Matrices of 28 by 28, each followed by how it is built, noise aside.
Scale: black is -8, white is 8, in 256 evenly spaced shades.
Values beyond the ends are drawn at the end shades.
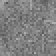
smooth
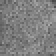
smooth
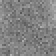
smooth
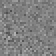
lower triangular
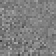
lower triangular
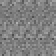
repeating columns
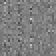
uneven columns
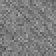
Toeplitz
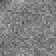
smooth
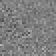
lower triangular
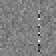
uneven columns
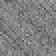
Toeplitz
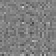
low rank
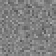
blocks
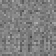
blocks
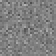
low rank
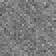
Toeplitz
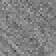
Toeplitz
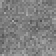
smooth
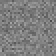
blocks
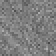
Toeplitz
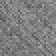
Toeplitz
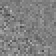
lower triangular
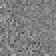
lower triangular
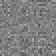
low rank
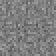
repeating columns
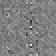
uneven columns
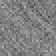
Toeplitz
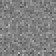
repeating columns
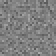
repeating columns
